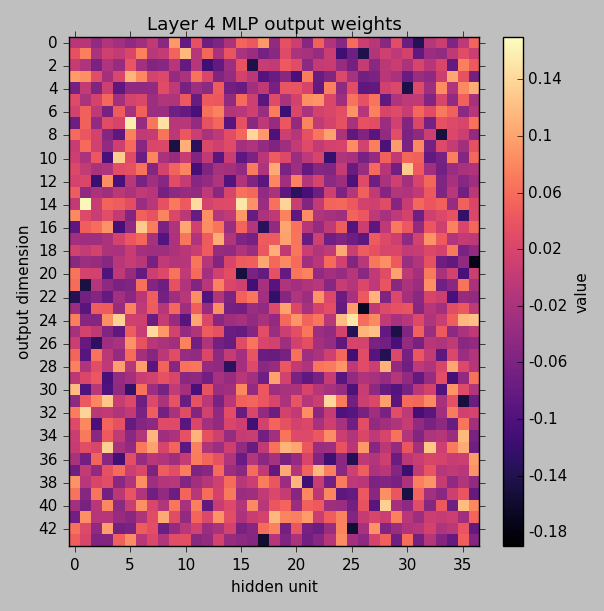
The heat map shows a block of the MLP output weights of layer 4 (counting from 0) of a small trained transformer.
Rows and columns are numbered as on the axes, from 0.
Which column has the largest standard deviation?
25
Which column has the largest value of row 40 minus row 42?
28
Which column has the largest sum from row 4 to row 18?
1
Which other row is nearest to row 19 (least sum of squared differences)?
18
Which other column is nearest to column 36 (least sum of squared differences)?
33
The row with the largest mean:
14
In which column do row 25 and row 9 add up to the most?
27
